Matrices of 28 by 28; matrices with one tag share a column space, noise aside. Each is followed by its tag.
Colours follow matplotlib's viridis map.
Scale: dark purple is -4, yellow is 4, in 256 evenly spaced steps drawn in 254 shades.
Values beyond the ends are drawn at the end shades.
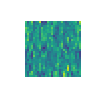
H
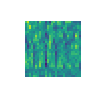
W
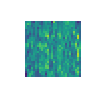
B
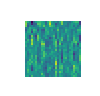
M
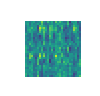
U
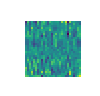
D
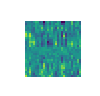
D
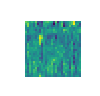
M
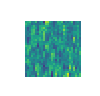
H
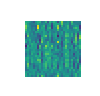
W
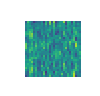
B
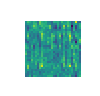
W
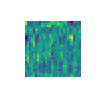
M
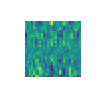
D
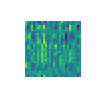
W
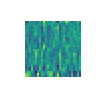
H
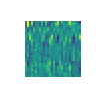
M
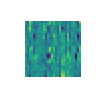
U
